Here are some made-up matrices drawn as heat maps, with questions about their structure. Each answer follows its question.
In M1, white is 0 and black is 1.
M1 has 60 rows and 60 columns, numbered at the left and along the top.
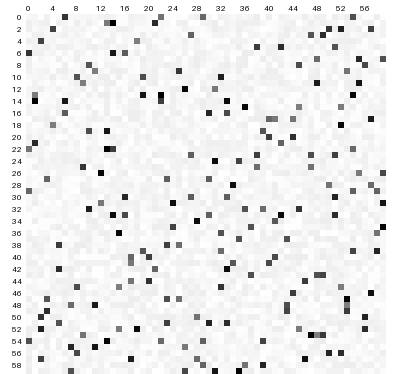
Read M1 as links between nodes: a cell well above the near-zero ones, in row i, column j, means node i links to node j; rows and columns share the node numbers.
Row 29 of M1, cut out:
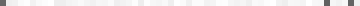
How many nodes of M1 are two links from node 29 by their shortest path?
5
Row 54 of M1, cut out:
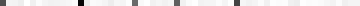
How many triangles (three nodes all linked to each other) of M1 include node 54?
3
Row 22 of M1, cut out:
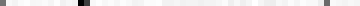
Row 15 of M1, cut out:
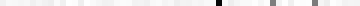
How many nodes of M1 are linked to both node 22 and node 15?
0
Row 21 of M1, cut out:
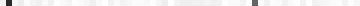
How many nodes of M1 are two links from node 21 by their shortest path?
4
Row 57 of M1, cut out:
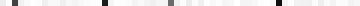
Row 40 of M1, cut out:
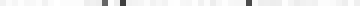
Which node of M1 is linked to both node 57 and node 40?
node 17
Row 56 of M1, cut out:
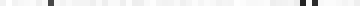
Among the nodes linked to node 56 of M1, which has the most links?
node 52
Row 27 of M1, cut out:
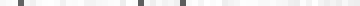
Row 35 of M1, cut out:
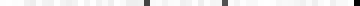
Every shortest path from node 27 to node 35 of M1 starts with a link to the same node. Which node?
node 3
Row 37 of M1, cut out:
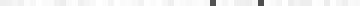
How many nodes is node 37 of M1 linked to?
2
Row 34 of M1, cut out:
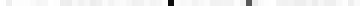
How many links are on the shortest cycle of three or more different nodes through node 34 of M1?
5
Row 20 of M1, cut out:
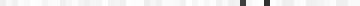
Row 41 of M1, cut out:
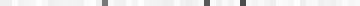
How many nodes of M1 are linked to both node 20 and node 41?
1
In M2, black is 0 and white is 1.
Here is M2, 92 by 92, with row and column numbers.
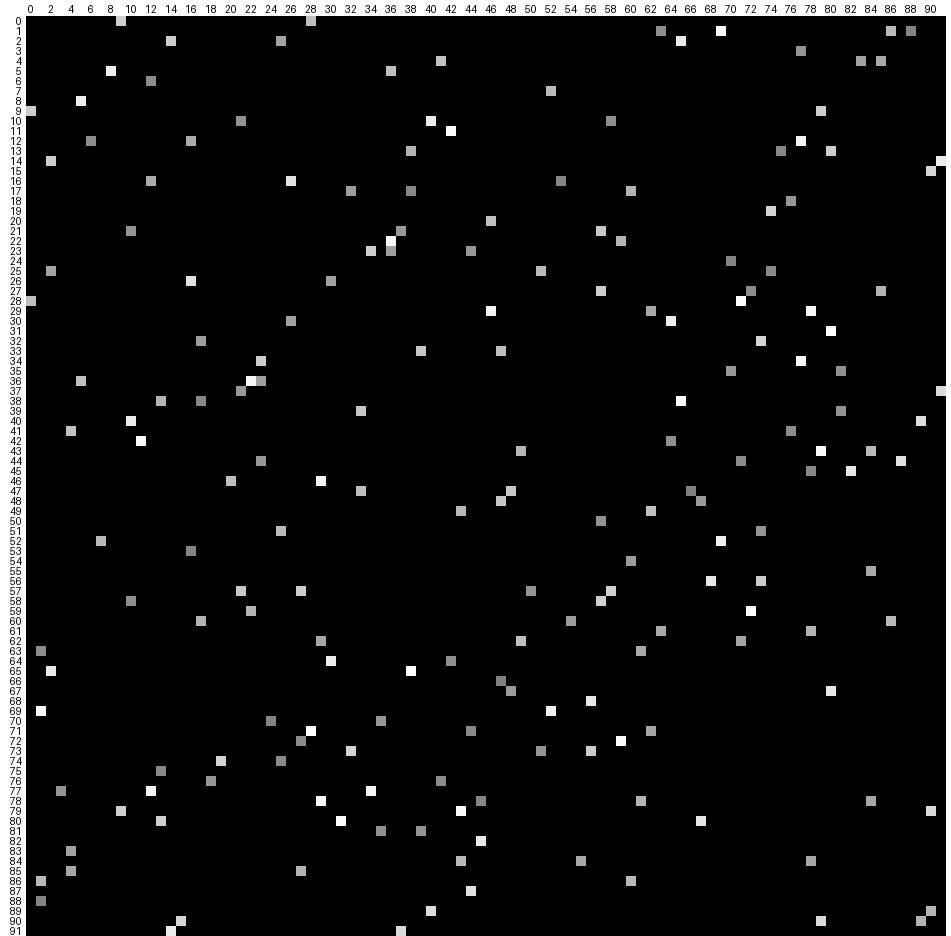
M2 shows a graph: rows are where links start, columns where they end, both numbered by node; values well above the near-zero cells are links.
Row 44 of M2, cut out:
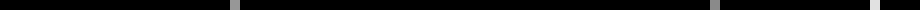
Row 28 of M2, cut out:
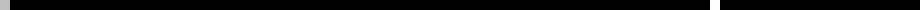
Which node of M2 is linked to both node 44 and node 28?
node 71
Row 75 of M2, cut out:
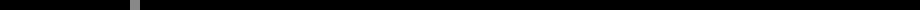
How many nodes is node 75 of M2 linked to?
1
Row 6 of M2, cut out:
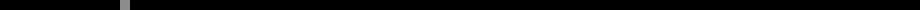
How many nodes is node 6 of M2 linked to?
1
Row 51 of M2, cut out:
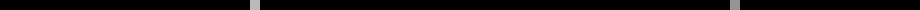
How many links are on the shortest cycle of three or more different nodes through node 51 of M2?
8
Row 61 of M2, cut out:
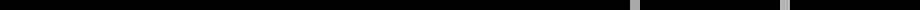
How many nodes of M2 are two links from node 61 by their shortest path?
4
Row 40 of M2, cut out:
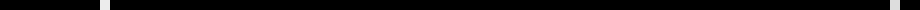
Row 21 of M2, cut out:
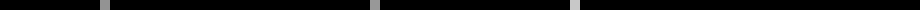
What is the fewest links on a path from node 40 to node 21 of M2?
2
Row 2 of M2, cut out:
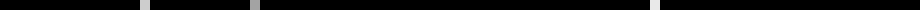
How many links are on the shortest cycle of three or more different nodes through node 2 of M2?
8
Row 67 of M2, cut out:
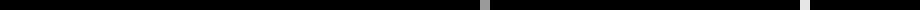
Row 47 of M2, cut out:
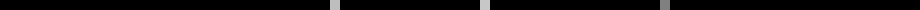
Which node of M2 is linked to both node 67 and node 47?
node 48
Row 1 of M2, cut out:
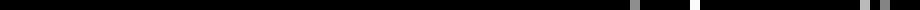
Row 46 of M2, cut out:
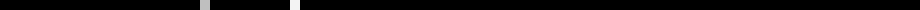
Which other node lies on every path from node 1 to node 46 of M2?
node 29
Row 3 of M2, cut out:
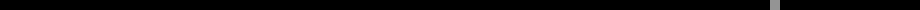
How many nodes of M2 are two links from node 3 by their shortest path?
2
